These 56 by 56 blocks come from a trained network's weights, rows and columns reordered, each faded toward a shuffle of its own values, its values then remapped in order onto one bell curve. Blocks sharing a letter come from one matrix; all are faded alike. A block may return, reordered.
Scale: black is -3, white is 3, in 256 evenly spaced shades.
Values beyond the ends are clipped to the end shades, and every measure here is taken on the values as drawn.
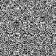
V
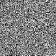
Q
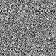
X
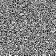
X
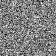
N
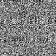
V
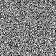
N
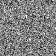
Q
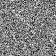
N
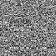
V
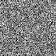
Q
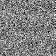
Q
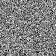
N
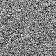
N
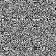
V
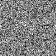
Q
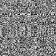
V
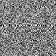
V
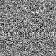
X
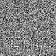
V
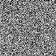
X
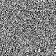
Q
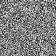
Q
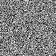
N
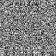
V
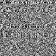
V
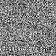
V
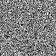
N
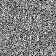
Q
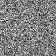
X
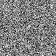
N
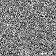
X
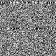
V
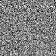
V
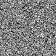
N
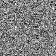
Q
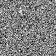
N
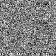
X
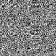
V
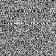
V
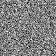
N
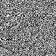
X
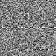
V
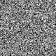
N
